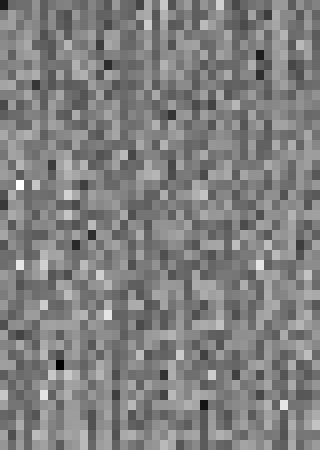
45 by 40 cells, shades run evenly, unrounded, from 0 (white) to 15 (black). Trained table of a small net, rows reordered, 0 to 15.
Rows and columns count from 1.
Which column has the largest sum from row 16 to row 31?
17
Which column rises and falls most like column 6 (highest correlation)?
16
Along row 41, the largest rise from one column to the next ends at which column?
26
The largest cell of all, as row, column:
37, 8
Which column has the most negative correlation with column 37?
4
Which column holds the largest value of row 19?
11
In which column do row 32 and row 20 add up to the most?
30
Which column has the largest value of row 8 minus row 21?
33
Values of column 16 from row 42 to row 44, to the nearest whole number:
6 7 5
